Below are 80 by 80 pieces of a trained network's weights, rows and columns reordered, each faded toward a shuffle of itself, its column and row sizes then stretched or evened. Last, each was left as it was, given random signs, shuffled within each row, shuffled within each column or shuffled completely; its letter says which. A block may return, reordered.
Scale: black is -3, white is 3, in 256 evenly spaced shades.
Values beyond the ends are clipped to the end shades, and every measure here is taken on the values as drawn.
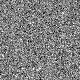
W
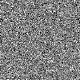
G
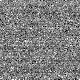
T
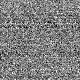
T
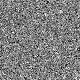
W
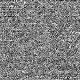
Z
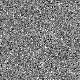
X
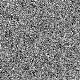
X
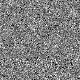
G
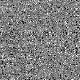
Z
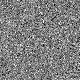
W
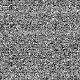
Z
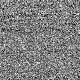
T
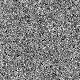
W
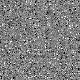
Z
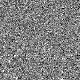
G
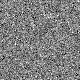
W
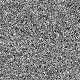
W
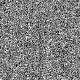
X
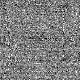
Z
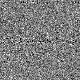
G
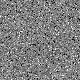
W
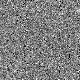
X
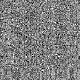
Z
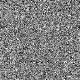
G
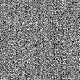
Z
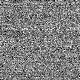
T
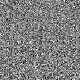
Z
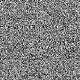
Z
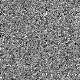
G
